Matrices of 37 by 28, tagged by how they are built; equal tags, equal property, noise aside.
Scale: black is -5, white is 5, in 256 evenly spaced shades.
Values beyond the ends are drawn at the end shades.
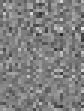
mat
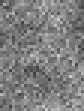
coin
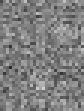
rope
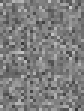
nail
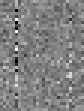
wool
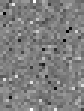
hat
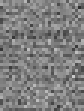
rope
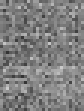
rope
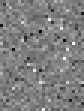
hat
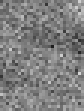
coin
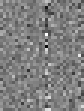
wool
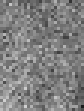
coin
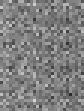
nail
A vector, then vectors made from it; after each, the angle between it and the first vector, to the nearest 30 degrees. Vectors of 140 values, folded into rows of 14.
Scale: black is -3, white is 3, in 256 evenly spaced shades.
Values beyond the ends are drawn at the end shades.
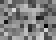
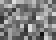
150 degrees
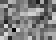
60 degrees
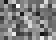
90 degrees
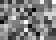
90 degrees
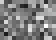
150 degrees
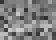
90 degrees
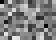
30 degrees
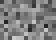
30 degrees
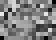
90 degrees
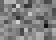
60 degrees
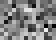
30 degrees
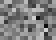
30 degrees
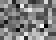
60 degrees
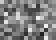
150 degrees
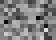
30 degrees
